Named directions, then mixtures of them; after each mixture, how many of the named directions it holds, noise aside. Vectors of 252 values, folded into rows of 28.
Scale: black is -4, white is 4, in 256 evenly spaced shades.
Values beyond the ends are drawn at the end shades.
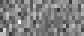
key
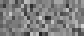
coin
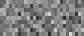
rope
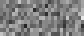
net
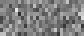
three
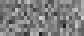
two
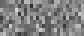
four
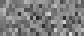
one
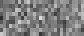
three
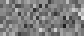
two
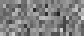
one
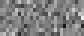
two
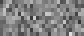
one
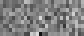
two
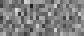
four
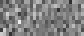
one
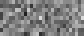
three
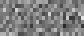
two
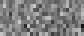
three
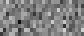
two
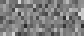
two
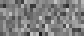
one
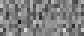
one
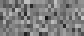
three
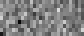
three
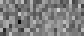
one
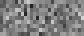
four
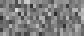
four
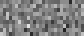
two
